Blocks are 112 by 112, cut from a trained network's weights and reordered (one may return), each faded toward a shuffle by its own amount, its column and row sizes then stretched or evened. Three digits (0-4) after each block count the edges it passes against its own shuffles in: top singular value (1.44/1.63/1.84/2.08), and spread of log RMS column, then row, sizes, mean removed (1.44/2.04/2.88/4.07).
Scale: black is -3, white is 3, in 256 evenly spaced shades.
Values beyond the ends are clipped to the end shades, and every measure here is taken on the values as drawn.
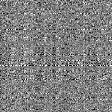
3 0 3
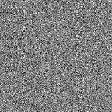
3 1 0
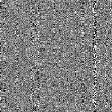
4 3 0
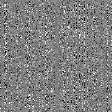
1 4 1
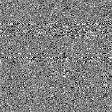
3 1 3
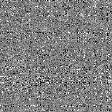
0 2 3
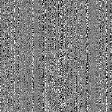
3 4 0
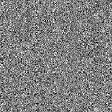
2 2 1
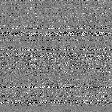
1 1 4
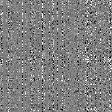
0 4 2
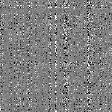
0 4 3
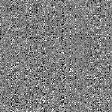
1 3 2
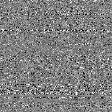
0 1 3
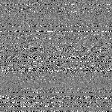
1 0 4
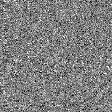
1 0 1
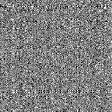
2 0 2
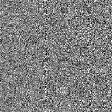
3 2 0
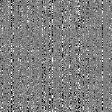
3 4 2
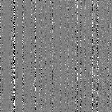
3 4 0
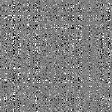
0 4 3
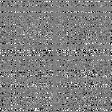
0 3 4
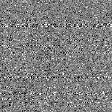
2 1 3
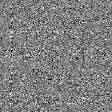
2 2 2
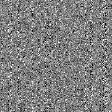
2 3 0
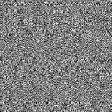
4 0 2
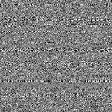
4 0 3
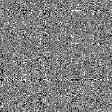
4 3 2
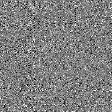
1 2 2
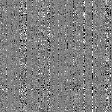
2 4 1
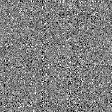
1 2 2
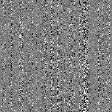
0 4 0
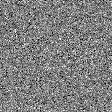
1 0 0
